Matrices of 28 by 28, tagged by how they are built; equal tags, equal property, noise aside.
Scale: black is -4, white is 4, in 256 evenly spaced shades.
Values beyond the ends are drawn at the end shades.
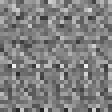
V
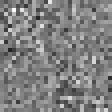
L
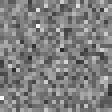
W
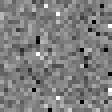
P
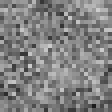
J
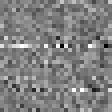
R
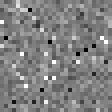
P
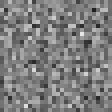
V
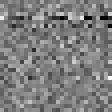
R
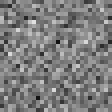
V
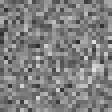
W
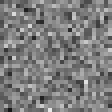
W
